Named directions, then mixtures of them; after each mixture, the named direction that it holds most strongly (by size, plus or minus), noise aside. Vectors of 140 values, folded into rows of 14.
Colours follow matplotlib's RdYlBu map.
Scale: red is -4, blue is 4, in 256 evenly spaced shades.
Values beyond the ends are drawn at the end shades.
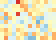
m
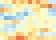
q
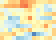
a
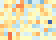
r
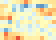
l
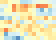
l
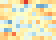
l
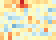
a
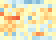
q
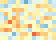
a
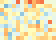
r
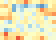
l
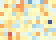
r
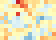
m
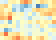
l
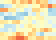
q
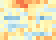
a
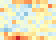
q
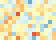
m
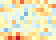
q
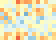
m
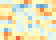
l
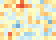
r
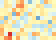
r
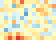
q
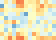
q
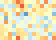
m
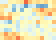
l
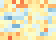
q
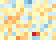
a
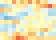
q
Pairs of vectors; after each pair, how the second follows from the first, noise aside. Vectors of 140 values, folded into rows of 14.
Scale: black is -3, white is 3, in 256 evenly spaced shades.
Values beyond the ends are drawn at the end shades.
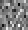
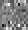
partly zeroed.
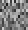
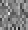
reversed, negated, shrunk.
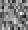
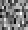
sign-scrambled.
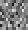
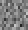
reversed, negated, shrunk.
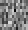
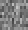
reversed, shrunk.
